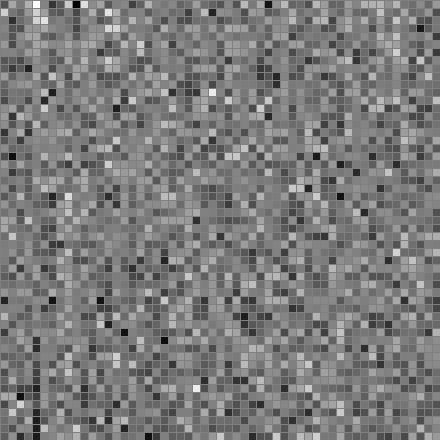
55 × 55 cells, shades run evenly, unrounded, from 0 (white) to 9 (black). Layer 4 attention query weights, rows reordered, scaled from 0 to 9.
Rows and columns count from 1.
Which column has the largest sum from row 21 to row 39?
7
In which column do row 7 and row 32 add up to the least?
50
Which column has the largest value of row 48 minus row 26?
31
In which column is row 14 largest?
15
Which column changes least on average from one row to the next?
5
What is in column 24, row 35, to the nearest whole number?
2
